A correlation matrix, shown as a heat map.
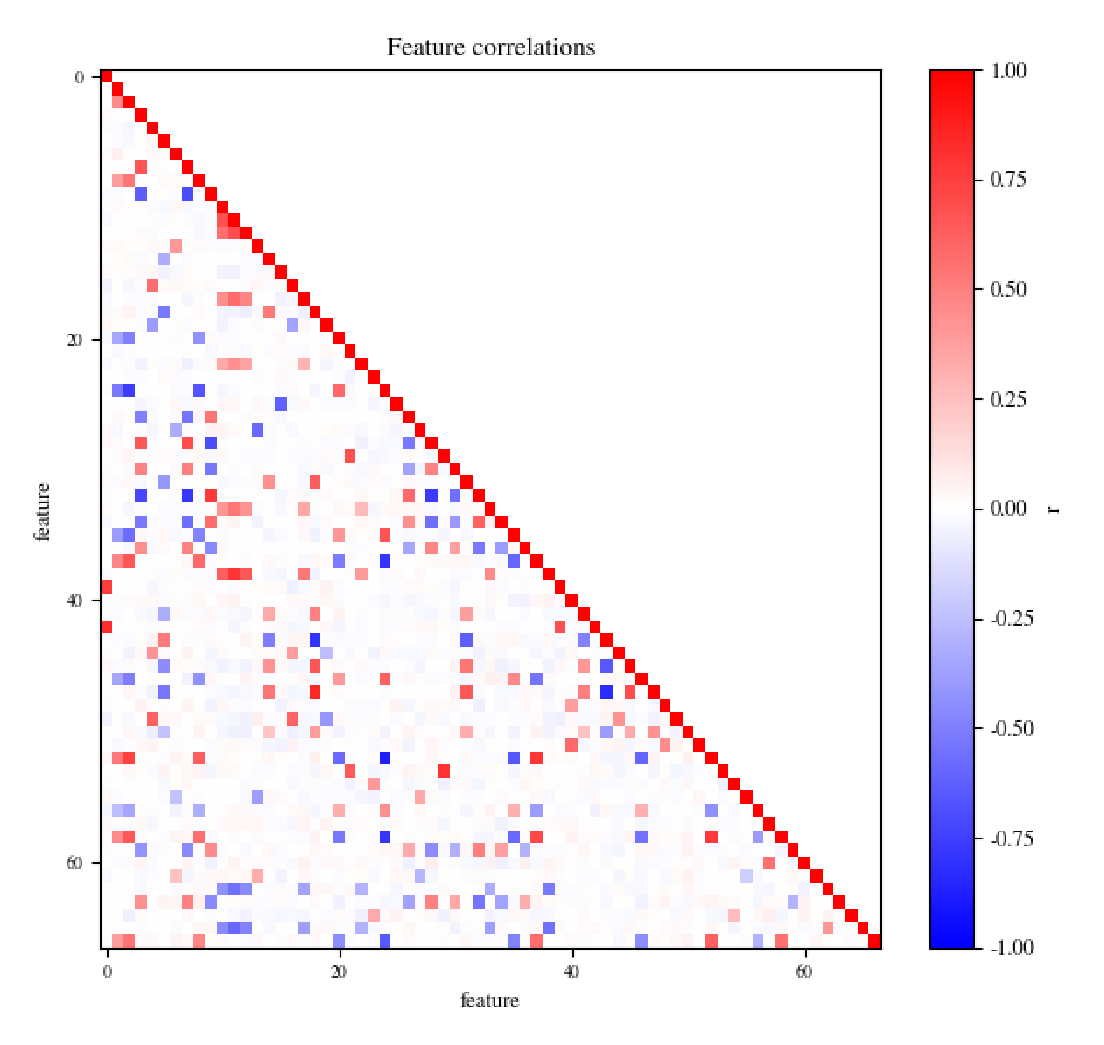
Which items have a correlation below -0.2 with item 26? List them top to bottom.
3, 7, 28, 30, 36, 63
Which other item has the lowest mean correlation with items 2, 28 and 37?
24
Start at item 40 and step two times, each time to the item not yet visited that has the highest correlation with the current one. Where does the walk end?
48
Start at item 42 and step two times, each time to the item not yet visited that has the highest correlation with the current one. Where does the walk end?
39
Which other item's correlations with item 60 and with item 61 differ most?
57
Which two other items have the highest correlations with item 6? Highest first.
13, 61
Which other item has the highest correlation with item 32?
9
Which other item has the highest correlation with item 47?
18
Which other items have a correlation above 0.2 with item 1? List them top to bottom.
2, 8, 37, 52, 58, 66
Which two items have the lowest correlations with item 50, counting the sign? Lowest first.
43, 5
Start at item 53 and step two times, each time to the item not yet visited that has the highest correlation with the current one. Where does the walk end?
21
